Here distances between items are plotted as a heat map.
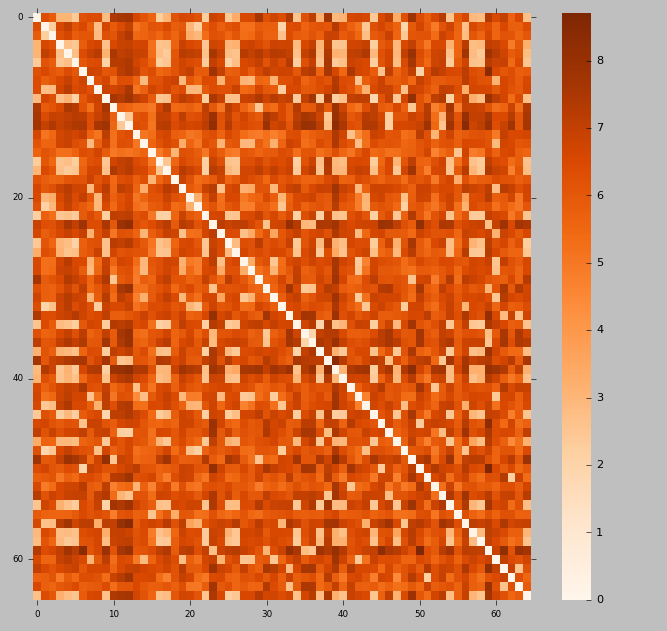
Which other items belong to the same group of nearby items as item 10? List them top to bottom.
29, 49
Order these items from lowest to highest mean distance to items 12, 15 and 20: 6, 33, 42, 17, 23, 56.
42, 33, 56, 17, 6, 23
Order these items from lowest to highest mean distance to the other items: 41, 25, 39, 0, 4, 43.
25, 0, 4, 43, 39, 41
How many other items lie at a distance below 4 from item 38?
4
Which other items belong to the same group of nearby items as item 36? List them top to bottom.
23, 30, 35, 59
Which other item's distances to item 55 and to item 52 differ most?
41
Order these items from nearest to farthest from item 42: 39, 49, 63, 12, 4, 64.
49, 63, 12, 64, 4, 39
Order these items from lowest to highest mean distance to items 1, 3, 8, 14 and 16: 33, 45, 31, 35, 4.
4, 31, 35, 45, 33
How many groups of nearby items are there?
11
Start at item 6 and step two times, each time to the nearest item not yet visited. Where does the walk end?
45
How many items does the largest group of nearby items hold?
20
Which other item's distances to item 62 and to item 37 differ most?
34
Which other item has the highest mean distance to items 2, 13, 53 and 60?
39
